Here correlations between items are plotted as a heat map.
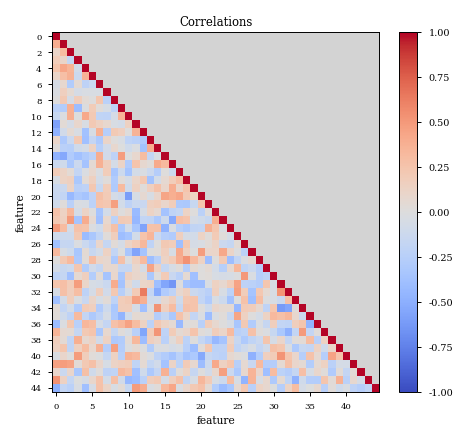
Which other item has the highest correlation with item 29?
13
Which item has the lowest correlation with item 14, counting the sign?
32
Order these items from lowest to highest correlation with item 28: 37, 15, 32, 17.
37, 15, 32, 17
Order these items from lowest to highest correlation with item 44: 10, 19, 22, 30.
22, 10, 30, 19
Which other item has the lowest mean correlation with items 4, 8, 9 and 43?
35
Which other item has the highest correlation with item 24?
0
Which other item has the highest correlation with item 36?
10
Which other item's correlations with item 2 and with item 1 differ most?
9
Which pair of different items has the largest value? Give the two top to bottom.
12, 32
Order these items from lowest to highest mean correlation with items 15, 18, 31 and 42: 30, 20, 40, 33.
40, 33, 20, 30
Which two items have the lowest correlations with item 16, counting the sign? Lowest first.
31, 23
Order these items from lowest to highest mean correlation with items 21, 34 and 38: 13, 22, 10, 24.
22, 10, 13, 24
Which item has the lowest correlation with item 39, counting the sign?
19
